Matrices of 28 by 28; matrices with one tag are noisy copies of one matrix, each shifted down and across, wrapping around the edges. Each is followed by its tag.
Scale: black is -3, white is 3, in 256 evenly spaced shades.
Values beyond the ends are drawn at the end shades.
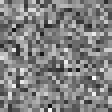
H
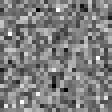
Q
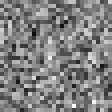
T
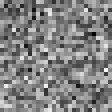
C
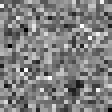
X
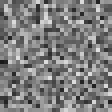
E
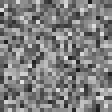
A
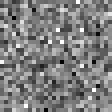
C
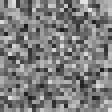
Q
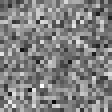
X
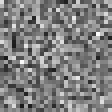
H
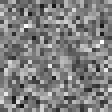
C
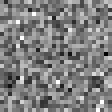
X
